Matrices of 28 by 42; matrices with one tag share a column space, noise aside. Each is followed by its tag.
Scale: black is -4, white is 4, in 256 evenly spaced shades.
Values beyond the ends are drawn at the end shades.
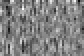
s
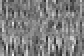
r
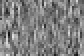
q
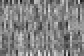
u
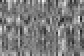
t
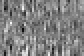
r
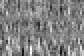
r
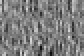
r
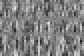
r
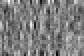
u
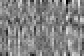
t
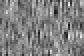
q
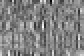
u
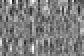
s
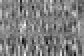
r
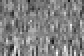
r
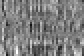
r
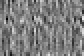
t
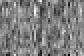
q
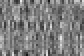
u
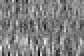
r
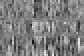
r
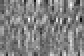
t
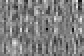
s
